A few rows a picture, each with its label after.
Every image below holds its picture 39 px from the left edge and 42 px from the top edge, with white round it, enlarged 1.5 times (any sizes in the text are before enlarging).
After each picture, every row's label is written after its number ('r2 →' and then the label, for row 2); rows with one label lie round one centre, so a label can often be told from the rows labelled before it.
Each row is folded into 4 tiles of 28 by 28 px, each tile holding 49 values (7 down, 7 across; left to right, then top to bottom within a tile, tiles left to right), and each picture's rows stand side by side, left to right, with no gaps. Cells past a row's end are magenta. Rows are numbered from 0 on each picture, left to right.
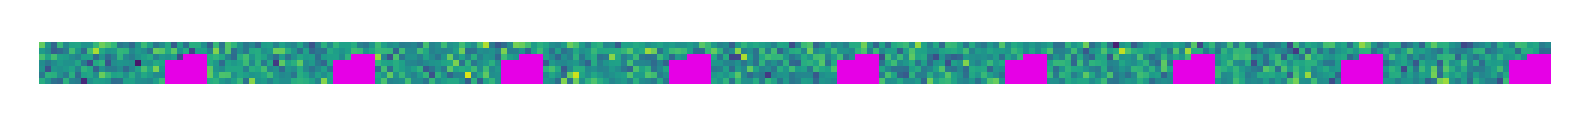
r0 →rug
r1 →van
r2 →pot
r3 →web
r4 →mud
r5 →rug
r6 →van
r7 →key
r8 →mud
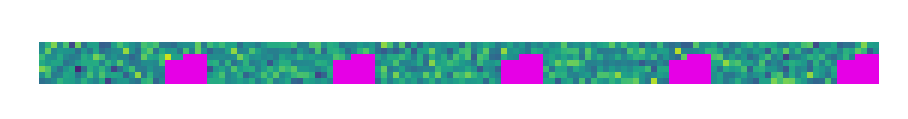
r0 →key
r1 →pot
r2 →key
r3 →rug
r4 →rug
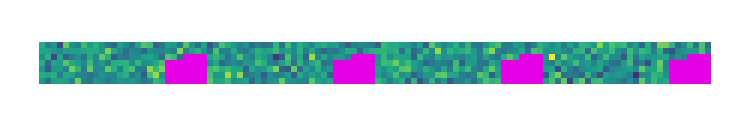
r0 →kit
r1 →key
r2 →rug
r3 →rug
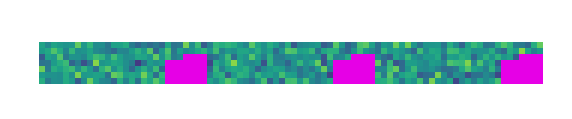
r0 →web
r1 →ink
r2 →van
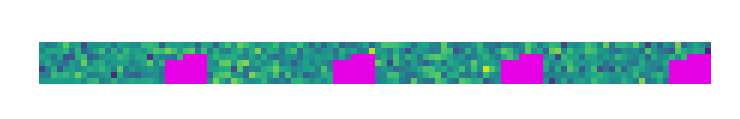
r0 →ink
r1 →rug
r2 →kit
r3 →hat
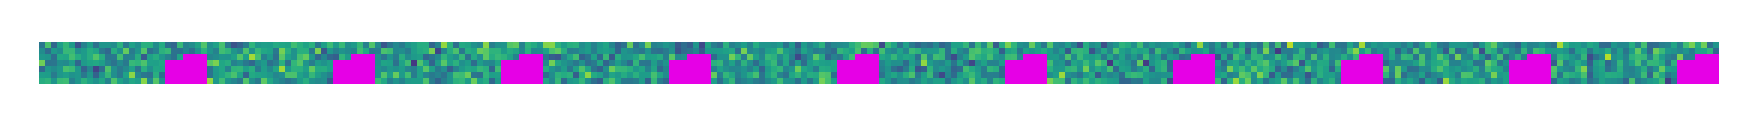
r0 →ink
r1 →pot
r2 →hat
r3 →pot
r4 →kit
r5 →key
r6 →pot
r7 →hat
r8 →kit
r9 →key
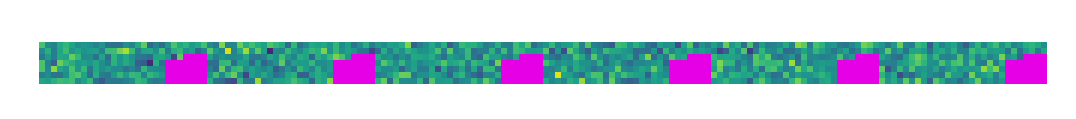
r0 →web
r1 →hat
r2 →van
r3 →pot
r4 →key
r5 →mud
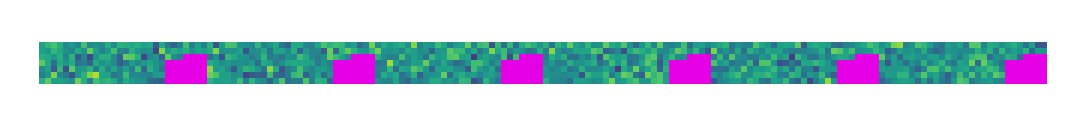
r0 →pot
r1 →van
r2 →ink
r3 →hat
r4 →kit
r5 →key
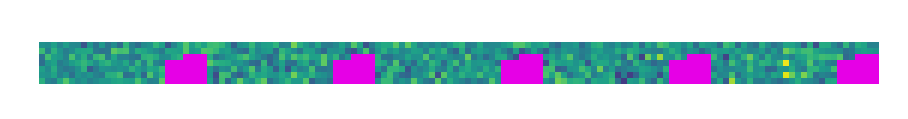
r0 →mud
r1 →pot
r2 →pot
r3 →van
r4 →mud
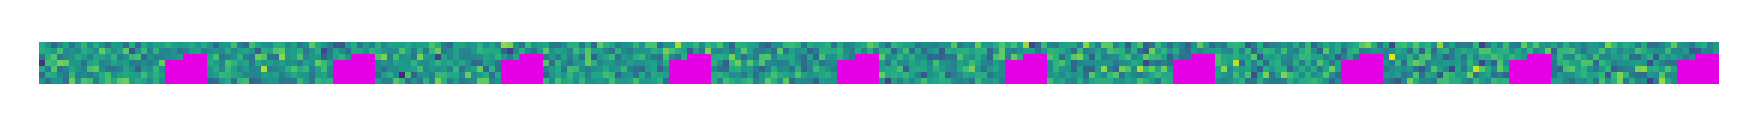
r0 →rug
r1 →kit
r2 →rug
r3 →ink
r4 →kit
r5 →van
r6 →rug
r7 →key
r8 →rug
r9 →rug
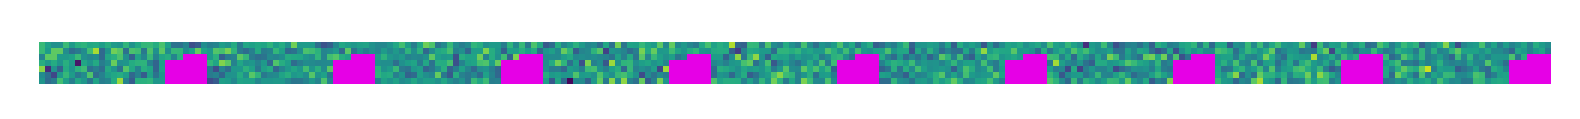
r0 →hat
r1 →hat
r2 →van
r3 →hat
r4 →rug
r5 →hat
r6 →mud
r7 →pot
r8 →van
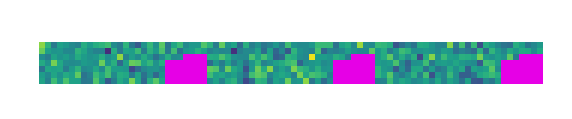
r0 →ink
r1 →key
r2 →mud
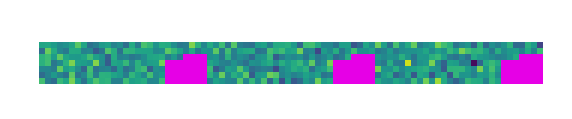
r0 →rug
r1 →van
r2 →rug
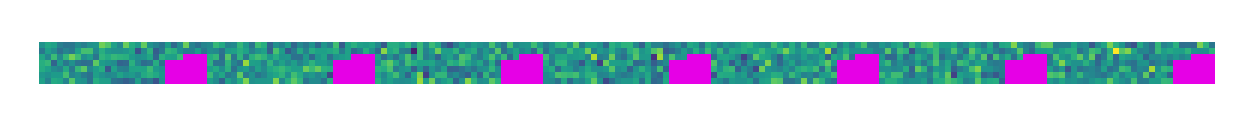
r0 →pot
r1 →kit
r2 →van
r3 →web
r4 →rug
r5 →van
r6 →rug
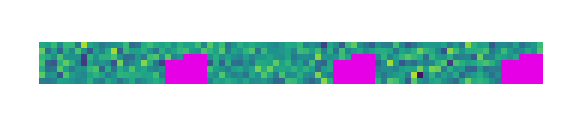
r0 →kit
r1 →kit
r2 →ink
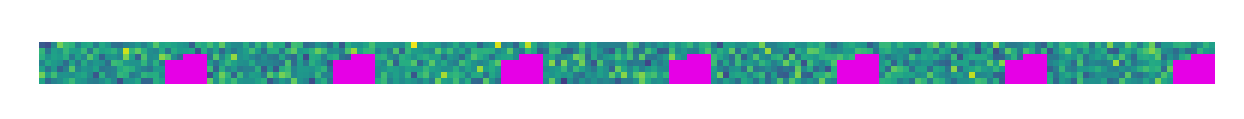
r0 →van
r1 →rug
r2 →rug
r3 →pot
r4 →hat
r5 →pot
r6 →hat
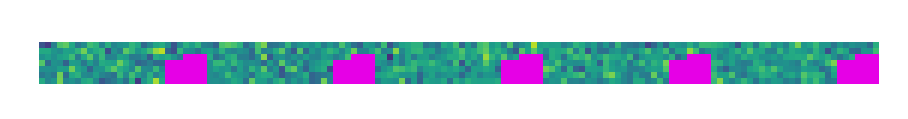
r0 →web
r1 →van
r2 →ink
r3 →mud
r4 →pot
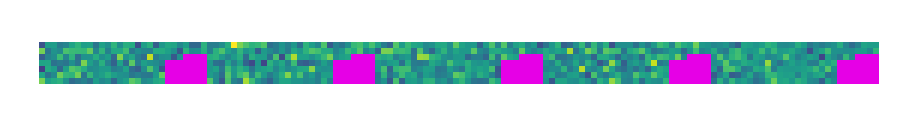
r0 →ink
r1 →web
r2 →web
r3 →mud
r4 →rug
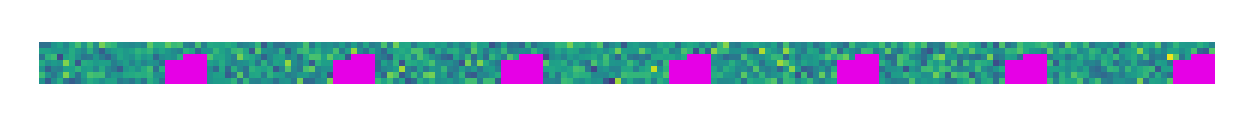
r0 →hat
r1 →mud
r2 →ink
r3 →web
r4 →mud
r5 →kit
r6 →web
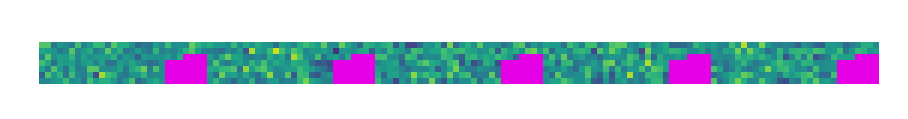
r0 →rug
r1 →van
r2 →mud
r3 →kit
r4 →web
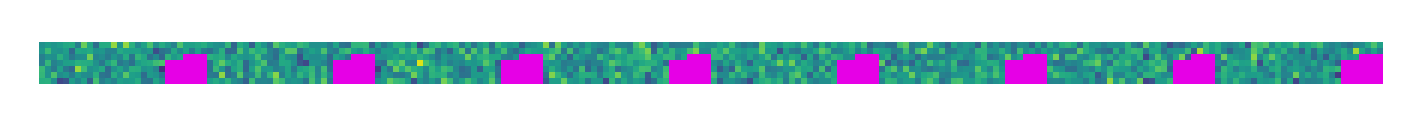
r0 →pot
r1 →rug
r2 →ink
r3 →mud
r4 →hat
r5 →web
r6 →kit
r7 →kit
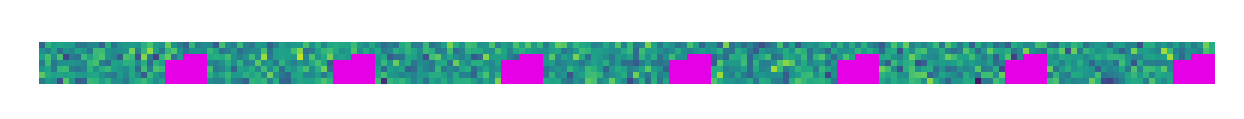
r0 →key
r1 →van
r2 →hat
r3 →pot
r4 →key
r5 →web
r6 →web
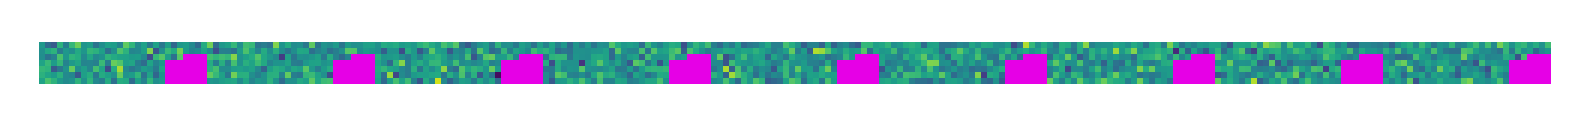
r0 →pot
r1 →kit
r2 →kit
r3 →ink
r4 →web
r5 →ink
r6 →rug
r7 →rug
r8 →ink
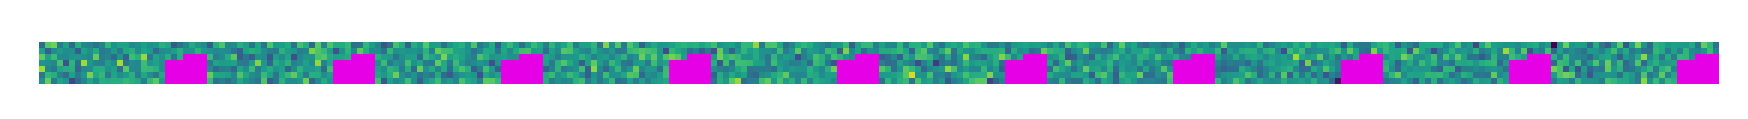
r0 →key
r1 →hat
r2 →van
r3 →hat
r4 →rug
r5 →web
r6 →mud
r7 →ink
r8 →kit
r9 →key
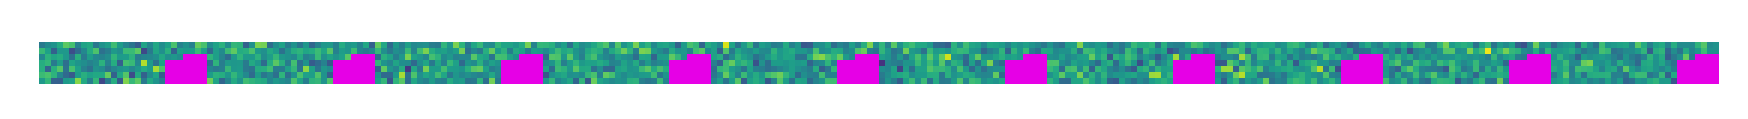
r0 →van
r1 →web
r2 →ink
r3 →rug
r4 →mud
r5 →mud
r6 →web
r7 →web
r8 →rug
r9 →pot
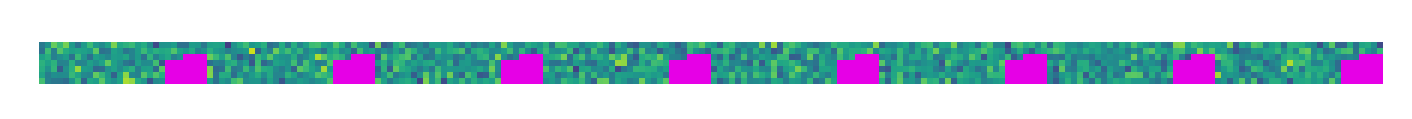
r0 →hat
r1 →kit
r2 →rug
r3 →mud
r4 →hat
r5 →hat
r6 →hat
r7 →mud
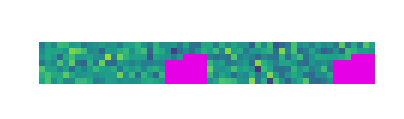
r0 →web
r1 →van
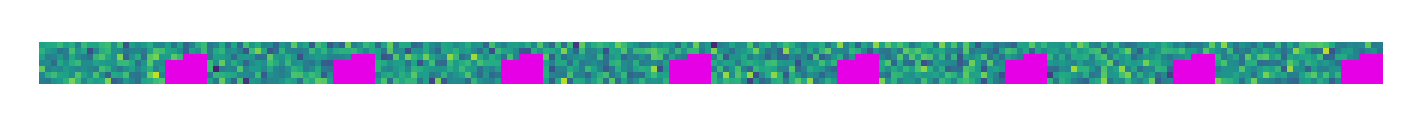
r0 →kit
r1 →hat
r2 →pot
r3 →hat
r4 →ink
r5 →pot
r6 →ink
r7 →pot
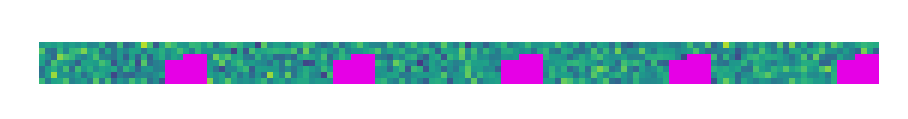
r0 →ink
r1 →rug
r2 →pot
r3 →mud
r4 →key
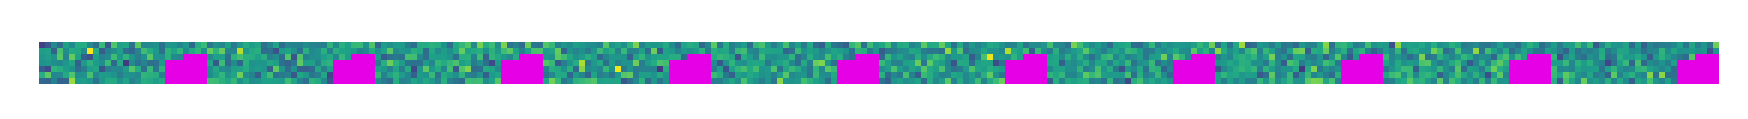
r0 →hat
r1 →ink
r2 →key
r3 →pot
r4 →mud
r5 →kit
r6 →kit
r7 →ink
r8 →mud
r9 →van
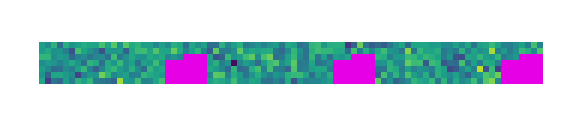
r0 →hat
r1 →key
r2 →rug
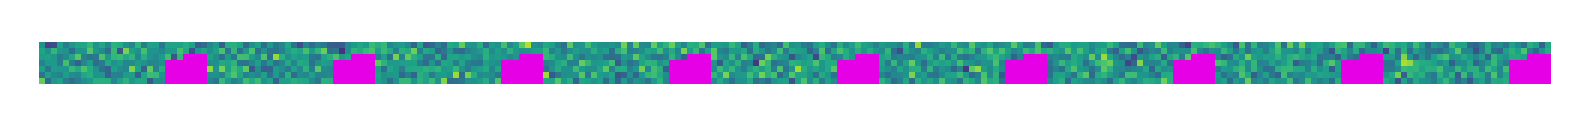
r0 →hat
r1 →web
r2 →pot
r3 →ink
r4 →kit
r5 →rug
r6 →ink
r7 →pot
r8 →kit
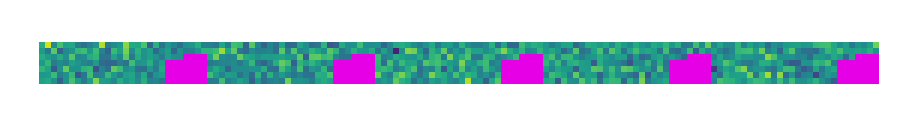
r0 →pot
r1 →mud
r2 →kit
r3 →rug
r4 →ink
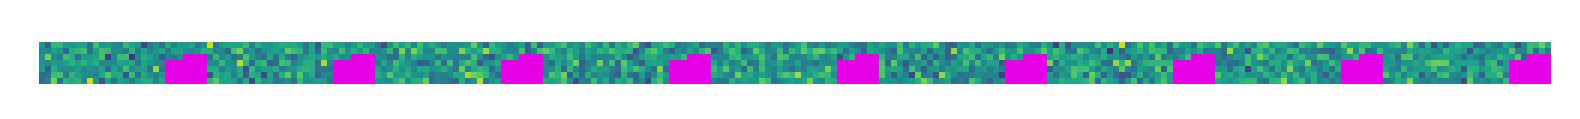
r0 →rug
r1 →rug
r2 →web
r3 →rug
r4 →web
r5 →van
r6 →hat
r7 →pot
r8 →kit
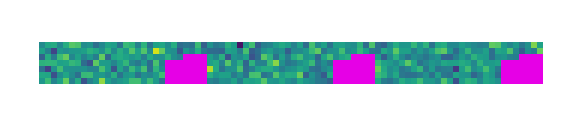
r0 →rug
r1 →key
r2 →van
